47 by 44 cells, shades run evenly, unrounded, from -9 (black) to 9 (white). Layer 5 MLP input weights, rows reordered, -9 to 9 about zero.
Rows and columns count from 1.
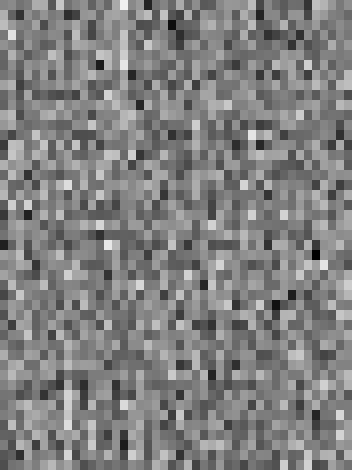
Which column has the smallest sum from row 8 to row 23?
30
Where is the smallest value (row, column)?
26, 40
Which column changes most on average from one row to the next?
13
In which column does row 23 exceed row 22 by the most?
27
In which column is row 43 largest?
9
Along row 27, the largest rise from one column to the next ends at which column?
36
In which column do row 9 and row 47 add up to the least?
25
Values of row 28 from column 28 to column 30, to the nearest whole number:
-1 -2 1
